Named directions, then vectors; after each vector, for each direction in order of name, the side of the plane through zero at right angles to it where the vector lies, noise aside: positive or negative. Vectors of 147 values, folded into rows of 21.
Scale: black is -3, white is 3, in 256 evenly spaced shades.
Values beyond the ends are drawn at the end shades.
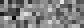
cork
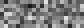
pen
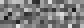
negative, negative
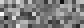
negative, negative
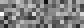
negative, negative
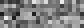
positive, positive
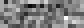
negative, positive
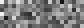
negative, negative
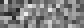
positive, negative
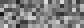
positive, positive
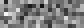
negative, positive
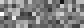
negative, negative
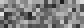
negative, negative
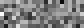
negative, negative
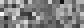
negative, negative
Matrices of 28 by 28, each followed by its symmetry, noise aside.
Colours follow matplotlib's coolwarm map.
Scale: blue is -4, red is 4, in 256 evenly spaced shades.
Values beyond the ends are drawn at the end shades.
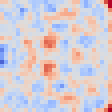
mirrored top to bottom.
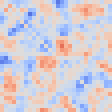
symmetric.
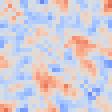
symmetric.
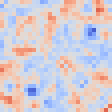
symmetric.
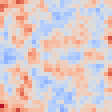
mirrored top to bottom.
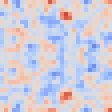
mirrored top to bottom.
